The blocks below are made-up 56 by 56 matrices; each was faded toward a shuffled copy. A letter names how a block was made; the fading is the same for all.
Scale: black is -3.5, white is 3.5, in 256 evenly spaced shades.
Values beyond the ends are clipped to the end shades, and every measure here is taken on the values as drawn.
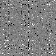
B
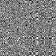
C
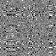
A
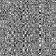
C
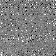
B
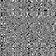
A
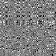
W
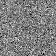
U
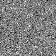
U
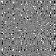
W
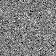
U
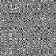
A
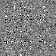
B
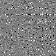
B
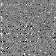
B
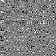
A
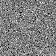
U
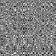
C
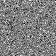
U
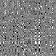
W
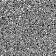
U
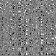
W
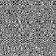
C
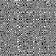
A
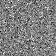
U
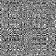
C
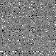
B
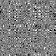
A
